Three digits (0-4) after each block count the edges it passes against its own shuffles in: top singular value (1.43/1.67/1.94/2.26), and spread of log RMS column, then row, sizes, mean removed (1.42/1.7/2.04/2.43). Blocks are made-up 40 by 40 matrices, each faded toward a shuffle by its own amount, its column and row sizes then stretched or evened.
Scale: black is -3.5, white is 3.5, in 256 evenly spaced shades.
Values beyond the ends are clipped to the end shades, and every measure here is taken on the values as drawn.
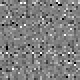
2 0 2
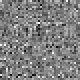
2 0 2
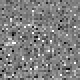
0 0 0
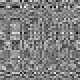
4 0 4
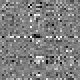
3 2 3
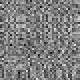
3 0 0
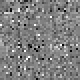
1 2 3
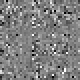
0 4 3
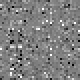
0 2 1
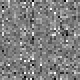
2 4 1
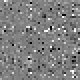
0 3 1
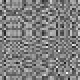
4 3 0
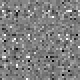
1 1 2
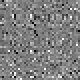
3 1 2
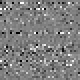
1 1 4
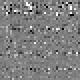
1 0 4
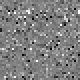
0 0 2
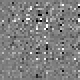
0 3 3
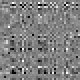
4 3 3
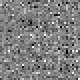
0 1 1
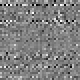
3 0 4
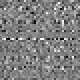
3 1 4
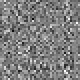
3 3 0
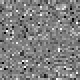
1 1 0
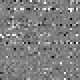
2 1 3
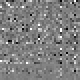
1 2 4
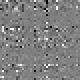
0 3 4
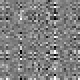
4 4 2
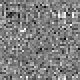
2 0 2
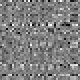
4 0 4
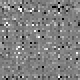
1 2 4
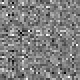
2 1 2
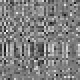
4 2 2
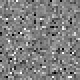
1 1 2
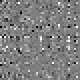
2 3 2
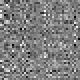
3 2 0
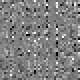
2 4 0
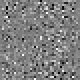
2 3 1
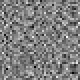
3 0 1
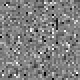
0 1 0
